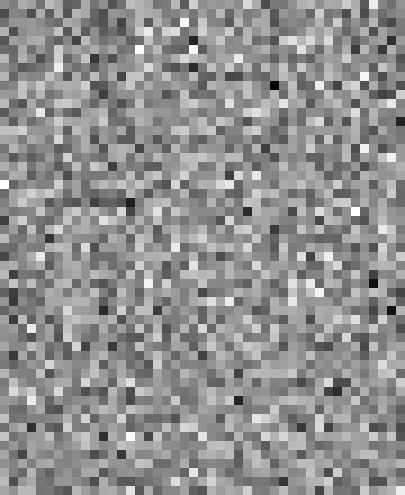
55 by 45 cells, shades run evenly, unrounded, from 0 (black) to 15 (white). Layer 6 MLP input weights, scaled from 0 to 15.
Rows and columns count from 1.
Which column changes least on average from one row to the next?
33
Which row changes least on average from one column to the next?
50
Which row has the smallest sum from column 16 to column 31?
16
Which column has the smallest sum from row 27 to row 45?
2
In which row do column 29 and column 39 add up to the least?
43
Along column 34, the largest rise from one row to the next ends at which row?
49
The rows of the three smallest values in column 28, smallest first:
24, 14, 32
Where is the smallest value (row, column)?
10, 31
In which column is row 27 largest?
23
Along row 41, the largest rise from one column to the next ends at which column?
18
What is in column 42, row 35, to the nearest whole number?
4
